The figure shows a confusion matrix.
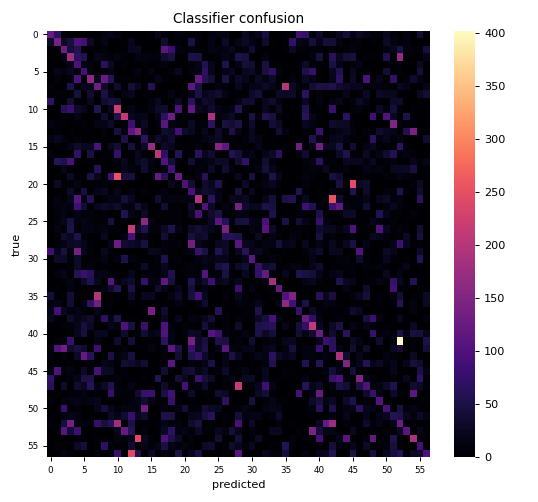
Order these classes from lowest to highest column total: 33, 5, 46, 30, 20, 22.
20, 46, 30, 5, 33, 22
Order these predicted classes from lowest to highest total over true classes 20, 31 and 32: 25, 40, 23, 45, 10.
10, 40, 25, 23, 45
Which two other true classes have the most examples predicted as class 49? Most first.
26, 24
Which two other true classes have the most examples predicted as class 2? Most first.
42, 53
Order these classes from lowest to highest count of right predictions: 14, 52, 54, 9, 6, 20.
9, 14, 20, 52, 6, 54
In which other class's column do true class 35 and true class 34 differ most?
7
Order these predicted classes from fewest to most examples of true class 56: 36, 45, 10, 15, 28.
36, 15, 45, 10, 28
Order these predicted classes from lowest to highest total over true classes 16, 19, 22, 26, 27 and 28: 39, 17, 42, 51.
39, 51, 17, 42
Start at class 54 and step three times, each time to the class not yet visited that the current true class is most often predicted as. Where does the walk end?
51
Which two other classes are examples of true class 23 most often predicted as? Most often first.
28, 43
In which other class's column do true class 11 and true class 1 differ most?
24
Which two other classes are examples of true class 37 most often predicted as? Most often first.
15, 1
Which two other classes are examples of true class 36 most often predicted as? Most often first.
35, 7
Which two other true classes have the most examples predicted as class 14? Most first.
25, 50
